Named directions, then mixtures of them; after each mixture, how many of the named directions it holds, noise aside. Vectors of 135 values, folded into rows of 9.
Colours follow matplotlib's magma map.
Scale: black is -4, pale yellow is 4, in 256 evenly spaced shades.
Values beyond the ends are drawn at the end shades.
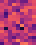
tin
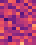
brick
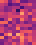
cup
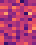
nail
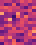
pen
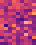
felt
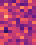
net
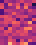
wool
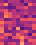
four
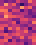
one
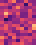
three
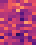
two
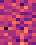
three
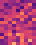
two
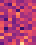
four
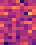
two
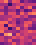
two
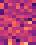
one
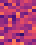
two
